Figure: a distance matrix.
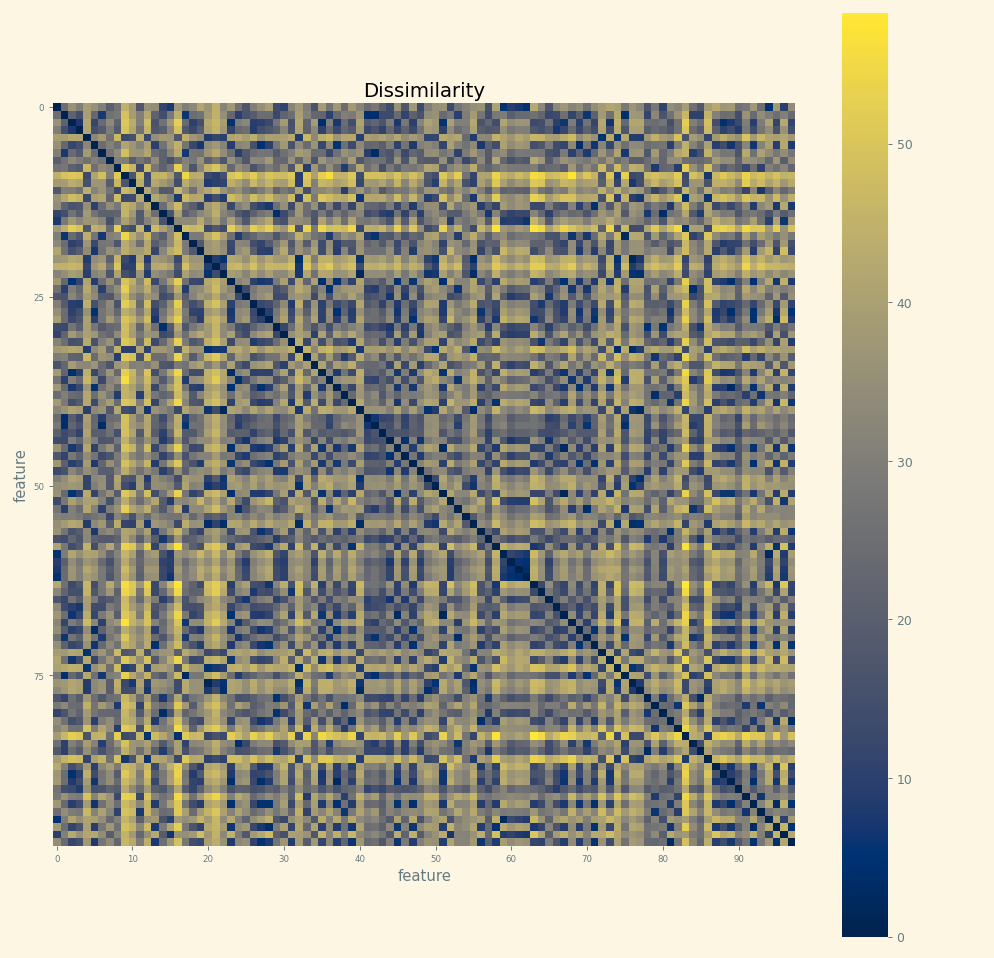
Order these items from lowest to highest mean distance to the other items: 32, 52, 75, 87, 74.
75, 87, 52, 32, 74
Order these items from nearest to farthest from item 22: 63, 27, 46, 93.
46, 27, 93, 63
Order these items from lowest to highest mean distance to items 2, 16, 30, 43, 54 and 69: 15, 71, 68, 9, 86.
71, 15, 68, 86, 9
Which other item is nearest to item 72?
4
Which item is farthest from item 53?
9
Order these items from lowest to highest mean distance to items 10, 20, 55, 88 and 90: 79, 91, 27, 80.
27, 80, 79, 91
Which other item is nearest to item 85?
78
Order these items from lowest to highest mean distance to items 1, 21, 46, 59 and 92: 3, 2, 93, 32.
3, 2, 32, 93
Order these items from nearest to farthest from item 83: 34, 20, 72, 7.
20, 72, 7, 34
